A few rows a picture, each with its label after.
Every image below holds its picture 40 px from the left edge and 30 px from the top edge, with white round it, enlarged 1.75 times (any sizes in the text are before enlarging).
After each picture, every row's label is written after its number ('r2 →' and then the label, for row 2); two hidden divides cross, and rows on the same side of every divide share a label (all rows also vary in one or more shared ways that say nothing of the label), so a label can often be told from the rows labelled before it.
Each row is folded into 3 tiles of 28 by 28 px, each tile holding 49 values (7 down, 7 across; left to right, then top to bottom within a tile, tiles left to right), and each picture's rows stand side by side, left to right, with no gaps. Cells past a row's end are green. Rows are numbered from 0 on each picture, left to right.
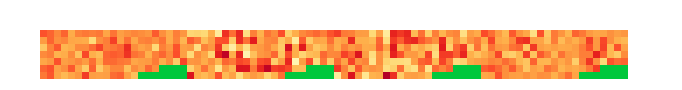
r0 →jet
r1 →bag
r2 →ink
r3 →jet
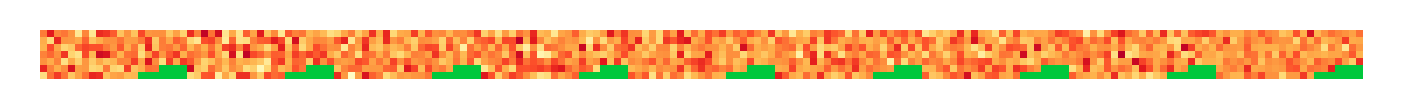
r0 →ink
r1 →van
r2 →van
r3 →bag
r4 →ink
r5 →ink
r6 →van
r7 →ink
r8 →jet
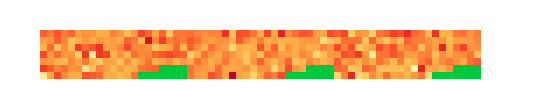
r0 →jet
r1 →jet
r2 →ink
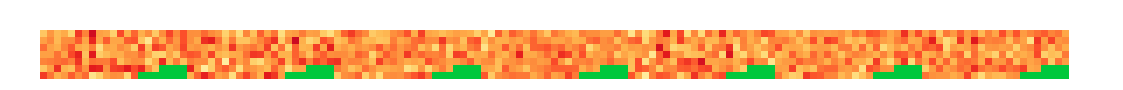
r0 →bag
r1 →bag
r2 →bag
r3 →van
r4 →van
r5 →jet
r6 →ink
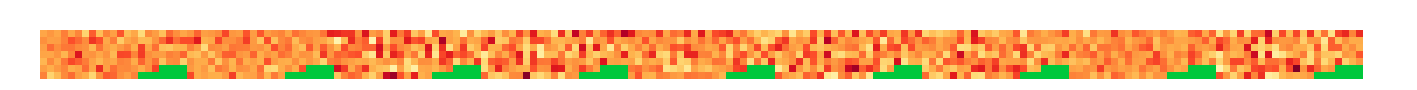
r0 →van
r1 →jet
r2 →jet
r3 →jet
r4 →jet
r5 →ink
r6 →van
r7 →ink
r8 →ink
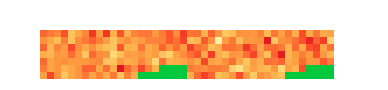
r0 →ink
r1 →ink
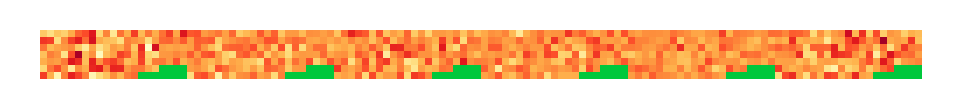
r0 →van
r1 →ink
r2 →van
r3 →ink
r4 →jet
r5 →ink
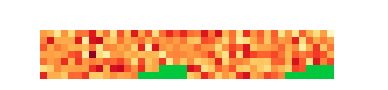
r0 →ink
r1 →van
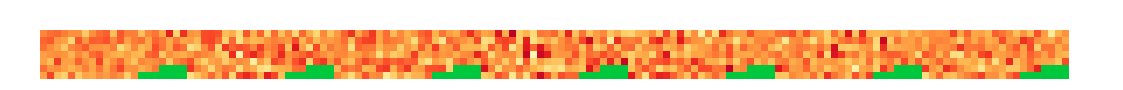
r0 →ink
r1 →van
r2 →van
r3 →van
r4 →van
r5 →van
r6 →jet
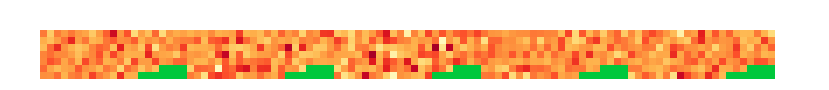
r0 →bag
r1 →van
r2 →van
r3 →bag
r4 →bag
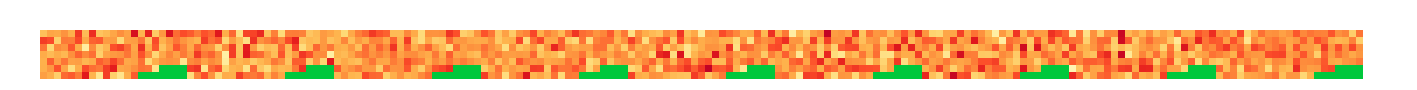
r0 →van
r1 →jet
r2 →jet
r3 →ink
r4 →bag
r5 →ink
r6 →van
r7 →bag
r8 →ink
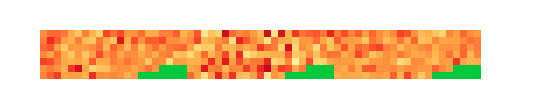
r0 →ink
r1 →jet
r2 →ink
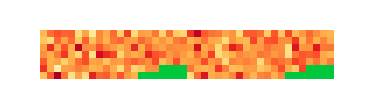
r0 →bag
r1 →ink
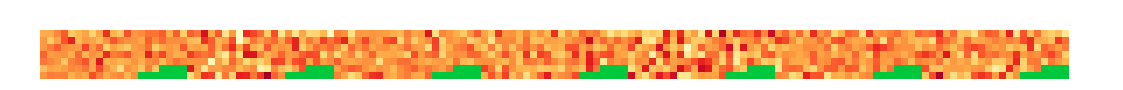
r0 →bag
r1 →bag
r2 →jet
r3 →van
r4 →jet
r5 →jet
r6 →bag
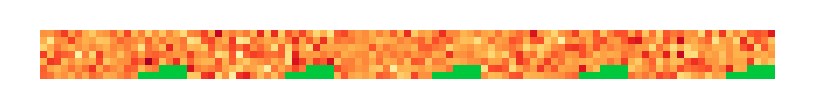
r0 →bag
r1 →van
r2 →jet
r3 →van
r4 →ink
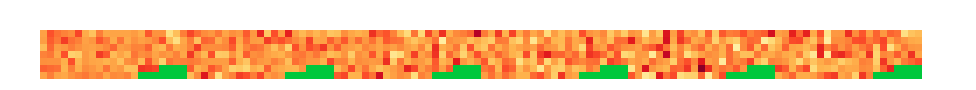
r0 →jet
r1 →ink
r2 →jet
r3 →van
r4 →jet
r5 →jet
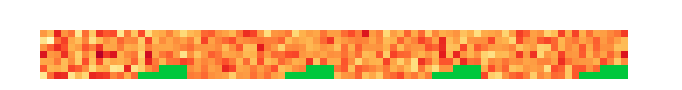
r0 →bag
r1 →bag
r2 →van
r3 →jet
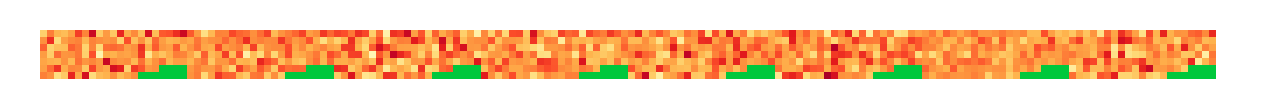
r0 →jet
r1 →jet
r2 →ink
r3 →van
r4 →ink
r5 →bag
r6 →ink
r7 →ink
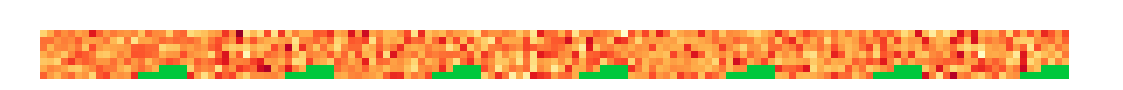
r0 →van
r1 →van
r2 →van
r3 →bag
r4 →van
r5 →jet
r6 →van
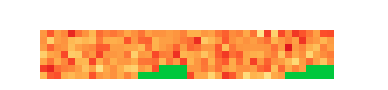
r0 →jet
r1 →jet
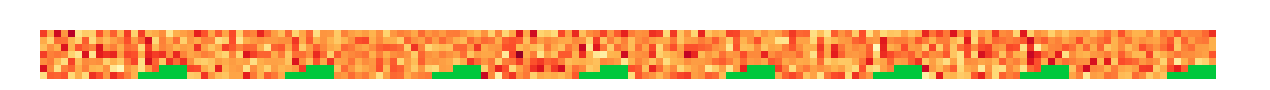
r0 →van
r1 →jet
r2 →bag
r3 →van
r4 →jet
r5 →bag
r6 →jet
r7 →jet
